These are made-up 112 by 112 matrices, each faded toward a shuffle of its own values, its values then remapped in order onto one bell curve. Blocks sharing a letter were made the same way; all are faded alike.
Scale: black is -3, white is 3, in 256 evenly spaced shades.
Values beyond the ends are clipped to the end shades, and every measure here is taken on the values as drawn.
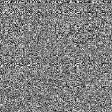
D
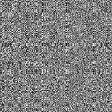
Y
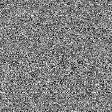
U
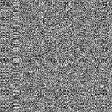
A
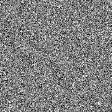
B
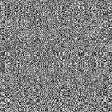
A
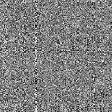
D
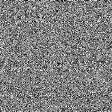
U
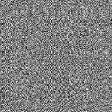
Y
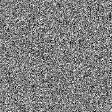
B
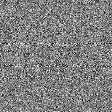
U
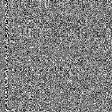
D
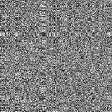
A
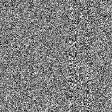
B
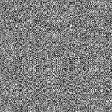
A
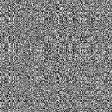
Y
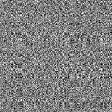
A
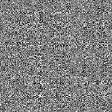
D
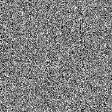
B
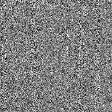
B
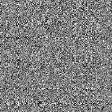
D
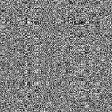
A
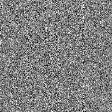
B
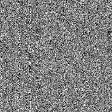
B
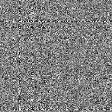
D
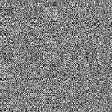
A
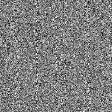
B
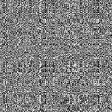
Y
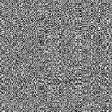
Y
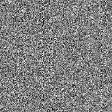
B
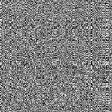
Y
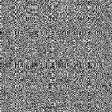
Y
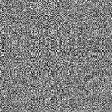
A
